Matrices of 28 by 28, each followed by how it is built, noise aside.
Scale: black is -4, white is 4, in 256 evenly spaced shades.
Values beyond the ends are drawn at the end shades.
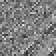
Hankel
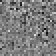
upper triangular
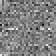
low rank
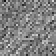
Hankel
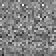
repeating columns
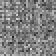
blocks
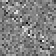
banded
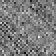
Toeplitz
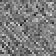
Toeplitz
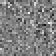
upper triangular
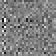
low rank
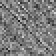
Toeplitz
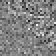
upper triangular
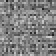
blocks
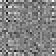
low rank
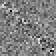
banded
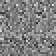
repeating columns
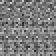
repeating columns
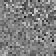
upper triangular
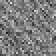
Toeplitz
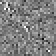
banded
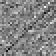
Hankel
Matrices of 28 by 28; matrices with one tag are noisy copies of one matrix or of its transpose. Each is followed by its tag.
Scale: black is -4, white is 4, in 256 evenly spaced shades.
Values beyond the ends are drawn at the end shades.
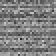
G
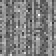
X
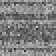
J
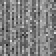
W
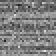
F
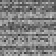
F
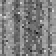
J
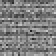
G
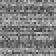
X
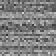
F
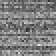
F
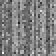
F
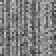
W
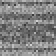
J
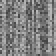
X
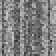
J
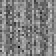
X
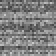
F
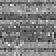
J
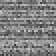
W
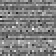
W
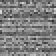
G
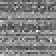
F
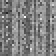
F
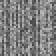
W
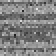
J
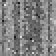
J
